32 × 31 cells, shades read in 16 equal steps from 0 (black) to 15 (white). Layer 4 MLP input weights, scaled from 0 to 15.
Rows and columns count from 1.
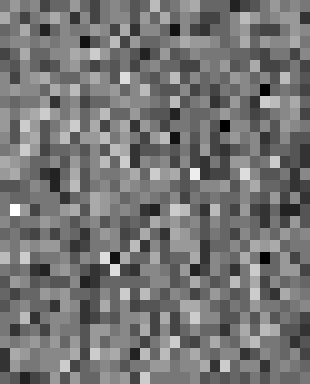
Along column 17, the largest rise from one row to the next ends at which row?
12
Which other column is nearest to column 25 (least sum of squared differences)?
1
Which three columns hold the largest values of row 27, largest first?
20, 3, 17
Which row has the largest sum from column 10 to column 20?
15
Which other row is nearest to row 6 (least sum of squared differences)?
16
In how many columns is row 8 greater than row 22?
11
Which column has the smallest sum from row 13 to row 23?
21
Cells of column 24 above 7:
10
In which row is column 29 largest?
7
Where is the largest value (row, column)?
18, 2
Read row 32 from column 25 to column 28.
5 7 5 7
